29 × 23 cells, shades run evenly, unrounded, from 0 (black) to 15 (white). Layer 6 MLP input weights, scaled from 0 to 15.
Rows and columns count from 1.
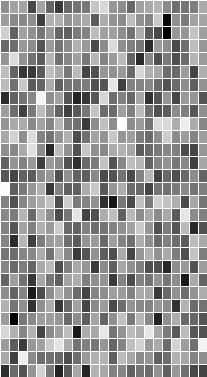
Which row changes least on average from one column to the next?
1
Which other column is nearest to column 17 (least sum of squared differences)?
8
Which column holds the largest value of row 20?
22
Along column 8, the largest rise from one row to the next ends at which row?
16
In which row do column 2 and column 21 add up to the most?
10
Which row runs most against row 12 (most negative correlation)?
24
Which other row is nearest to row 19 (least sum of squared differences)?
23
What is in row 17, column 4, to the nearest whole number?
6
